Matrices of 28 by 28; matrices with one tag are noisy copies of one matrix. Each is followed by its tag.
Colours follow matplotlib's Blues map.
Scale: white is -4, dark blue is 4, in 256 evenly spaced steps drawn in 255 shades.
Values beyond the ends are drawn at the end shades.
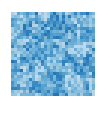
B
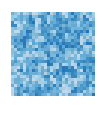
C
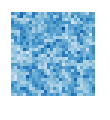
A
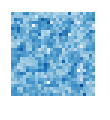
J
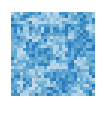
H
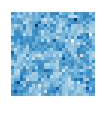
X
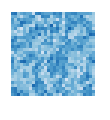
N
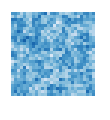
X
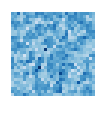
N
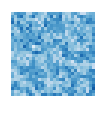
A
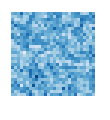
A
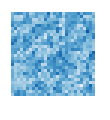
N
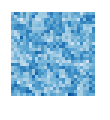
A
